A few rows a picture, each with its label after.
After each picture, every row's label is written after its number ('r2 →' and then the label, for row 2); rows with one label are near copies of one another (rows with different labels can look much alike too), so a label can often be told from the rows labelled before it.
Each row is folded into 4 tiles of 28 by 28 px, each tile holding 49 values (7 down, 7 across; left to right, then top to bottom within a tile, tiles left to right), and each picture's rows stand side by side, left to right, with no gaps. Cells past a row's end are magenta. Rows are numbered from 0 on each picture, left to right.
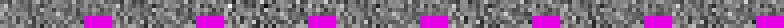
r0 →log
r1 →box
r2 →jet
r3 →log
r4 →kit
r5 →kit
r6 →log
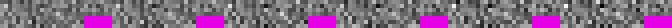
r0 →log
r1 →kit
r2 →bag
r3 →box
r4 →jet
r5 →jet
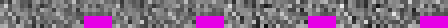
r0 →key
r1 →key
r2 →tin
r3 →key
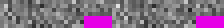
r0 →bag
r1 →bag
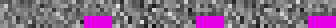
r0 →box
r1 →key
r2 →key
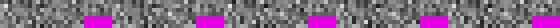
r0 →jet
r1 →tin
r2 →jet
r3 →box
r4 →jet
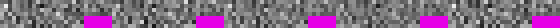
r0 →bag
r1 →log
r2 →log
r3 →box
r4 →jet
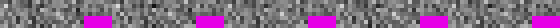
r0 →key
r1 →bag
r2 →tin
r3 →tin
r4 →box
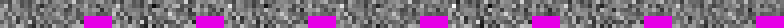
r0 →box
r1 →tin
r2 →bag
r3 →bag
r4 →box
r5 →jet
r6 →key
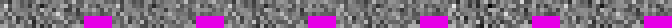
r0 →bag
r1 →jet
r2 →key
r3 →box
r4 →tin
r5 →jet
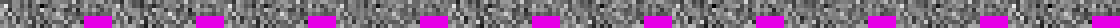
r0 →bag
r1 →key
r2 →bag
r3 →bag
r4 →key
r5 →box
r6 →box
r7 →box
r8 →jet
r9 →bag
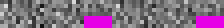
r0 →log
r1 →key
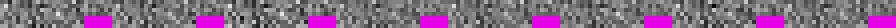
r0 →tin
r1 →kit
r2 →tin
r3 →kit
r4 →log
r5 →tin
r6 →bag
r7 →tin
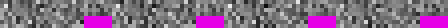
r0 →box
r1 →log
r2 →kit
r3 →kit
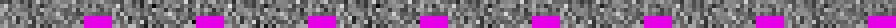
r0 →kit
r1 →box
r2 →jet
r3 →kit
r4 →log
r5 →box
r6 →key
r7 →kit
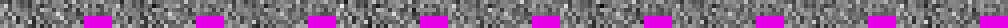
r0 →key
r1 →tin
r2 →box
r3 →key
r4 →bag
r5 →bag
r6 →log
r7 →key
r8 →key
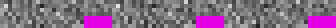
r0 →bag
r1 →bag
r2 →box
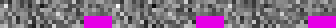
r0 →tin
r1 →bag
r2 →tin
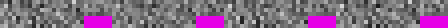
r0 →key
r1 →jet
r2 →kit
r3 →jet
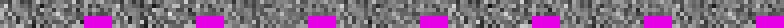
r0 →box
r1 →tin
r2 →tin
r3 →kit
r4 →box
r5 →key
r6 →bag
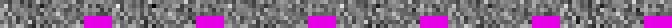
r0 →box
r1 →bag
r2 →jet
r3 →jet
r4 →box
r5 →key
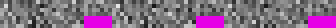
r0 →box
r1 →box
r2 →jet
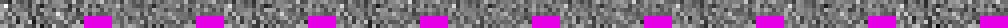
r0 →log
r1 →jet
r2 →tin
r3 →log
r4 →box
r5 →log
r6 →tin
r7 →bag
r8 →log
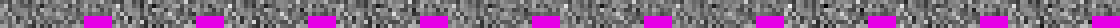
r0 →jet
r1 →kit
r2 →key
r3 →tin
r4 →bag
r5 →bag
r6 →bag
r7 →bag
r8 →key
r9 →box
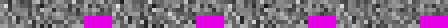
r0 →jet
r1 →kit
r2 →kit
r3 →box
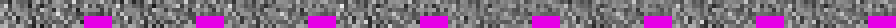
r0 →key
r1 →jet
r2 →key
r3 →log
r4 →kit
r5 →key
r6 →kit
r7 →kit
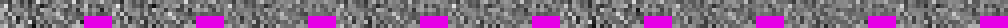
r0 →box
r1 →bag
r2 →tin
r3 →key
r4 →jet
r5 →key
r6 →log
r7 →log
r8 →tin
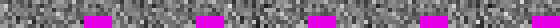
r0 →log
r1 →box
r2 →tin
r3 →box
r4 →tin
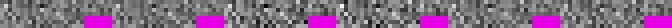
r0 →bag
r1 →bag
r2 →bag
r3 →bag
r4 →bag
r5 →key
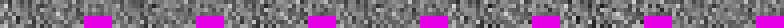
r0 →key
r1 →tin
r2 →kit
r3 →tin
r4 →kit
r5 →kit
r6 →jet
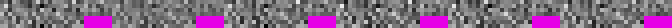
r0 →jet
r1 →tin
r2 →log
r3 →key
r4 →box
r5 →kit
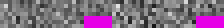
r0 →kit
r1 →log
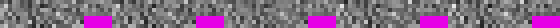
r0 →tin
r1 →log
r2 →kit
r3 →log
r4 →log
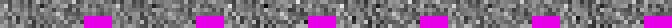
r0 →bag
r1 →tin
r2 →bag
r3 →log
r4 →box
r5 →kit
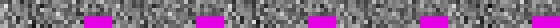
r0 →kit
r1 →tin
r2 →kit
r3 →box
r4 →log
